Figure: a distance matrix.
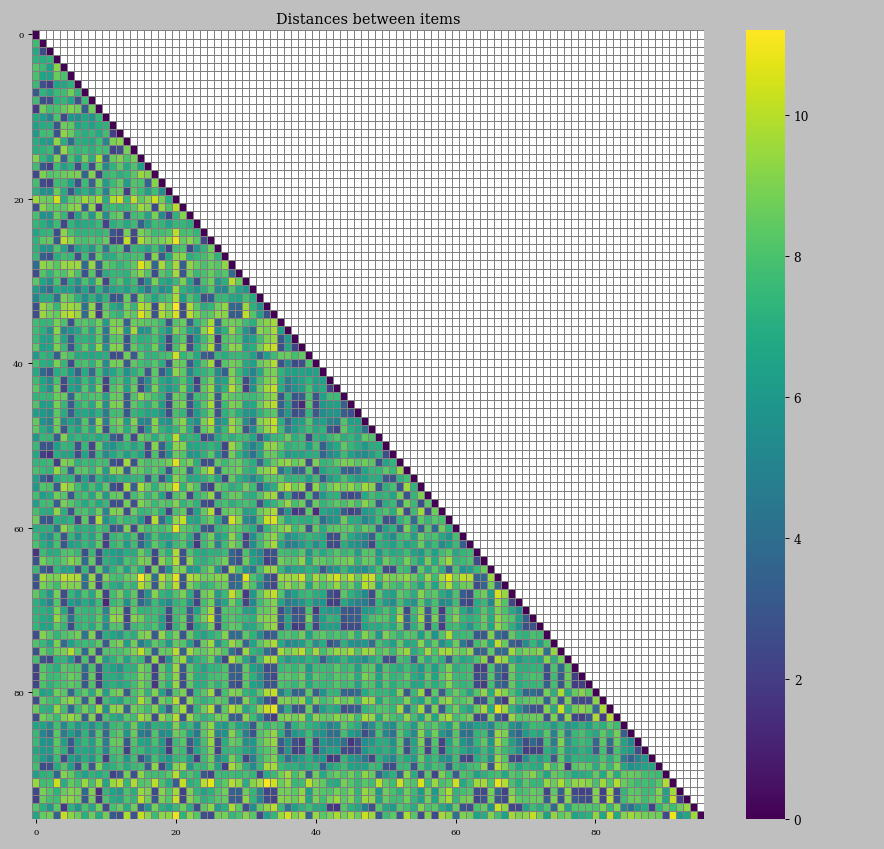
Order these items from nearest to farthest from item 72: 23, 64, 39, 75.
23, 39, 64, 75
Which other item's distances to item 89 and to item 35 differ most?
27
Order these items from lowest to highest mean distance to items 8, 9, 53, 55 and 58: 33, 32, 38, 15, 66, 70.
70, 38, 32, 33, 66, 15
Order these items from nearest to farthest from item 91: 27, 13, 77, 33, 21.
13, 27, 77, 21, 33
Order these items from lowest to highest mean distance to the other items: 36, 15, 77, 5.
77, 5, 36, 15
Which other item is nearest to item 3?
52
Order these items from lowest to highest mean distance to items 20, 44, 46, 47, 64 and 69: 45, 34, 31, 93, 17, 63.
45, 31, 63, 17, 93, 34
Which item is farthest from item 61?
66
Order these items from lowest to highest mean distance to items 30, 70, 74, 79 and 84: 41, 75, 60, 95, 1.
41, 1, 75, 60, 95
